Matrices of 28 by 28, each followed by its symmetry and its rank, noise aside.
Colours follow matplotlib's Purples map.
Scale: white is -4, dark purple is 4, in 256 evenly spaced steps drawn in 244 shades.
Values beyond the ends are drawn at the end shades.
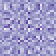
no symmetry, rank two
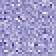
antisymmetric, rank four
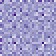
symmetric, rank three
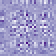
no symmetry, rank three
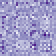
symmetric, rank four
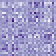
no symmetry, rank three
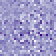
antisymmetric, rank four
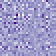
antisymmetric, rank four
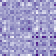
symmetric, rank two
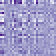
antisymmetric, rank two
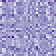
antisymmetric, rank four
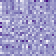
no symmetry, rank three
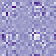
symmetric, rank three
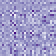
no symmetry, rank three
